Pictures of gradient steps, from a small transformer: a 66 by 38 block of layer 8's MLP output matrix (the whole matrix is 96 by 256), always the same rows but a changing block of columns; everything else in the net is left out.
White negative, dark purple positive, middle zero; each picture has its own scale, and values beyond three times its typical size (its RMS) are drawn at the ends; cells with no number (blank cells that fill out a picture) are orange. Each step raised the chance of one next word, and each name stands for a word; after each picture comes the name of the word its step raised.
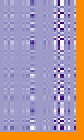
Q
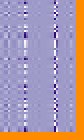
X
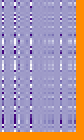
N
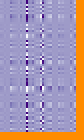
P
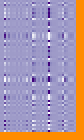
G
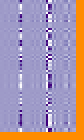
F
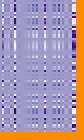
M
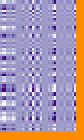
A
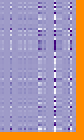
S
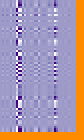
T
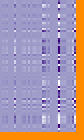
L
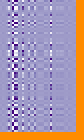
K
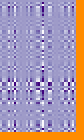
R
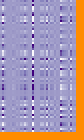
K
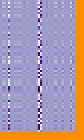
P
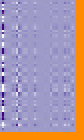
A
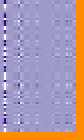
F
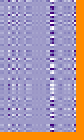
K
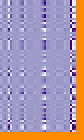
Q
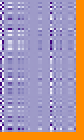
S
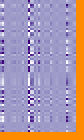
L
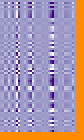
P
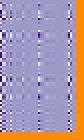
G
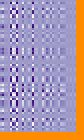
A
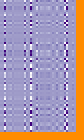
K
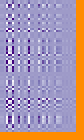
L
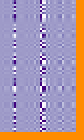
P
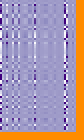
M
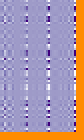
K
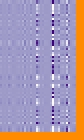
F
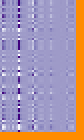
Q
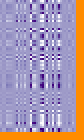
F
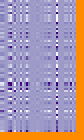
R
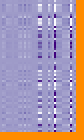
M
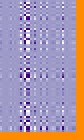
S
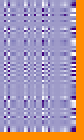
T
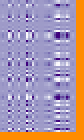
G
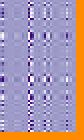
G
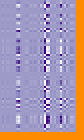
L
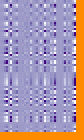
L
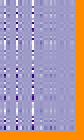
Q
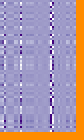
N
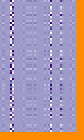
K
